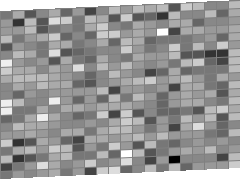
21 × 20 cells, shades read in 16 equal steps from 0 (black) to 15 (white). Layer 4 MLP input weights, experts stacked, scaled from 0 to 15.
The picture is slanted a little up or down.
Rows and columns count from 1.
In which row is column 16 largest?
1
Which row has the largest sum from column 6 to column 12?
8
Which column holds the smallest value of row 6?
6
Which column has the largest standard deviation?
15
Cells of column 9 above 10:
7
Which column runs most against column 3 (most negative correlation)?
12
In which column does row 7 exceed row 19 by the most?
2
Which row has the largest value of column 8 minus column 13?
20
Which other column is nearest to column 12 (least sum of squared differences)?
16
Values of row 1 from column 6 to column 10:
6 9 4 8 11
